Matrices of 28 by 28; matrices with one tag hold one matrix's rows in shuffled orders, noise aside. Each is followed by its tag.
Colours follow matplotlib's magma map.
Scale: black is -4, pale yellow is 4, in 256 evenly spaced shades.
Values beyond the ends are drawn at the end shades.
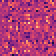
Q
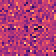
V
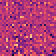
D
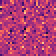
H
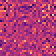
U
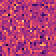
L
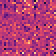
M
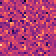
H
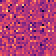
L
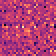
M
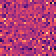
U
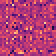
D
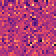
V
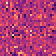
D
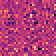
V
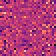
U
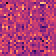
L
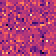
L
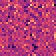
V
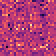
L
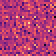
M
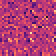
V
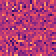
D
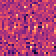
V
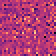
M
